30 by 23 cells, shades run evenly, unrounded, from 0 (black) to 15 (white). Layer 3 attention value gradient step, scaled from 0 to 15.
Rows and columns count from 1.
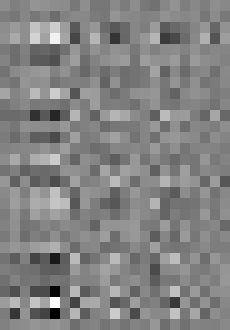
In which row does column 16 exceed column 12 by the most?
4
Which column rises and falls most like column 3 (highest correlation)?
16
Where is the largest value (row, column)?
28, 6
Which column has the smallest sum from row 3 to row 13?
17
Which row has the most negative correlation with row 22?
8
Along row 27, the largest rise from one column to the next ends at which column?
7
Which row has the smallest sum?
27
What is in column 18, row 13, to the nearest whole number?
9
